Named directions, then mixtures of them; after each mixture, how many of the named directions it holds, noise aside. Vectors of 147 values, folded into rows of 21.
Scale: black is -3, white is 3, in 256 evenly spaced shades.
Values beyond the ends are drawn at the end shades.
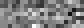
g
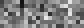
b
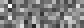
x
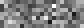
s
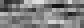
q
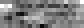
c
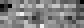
two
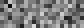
one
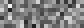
one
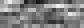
one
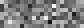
one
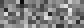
one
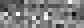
four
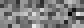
one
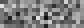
four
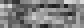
three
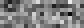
three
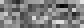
three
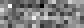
four
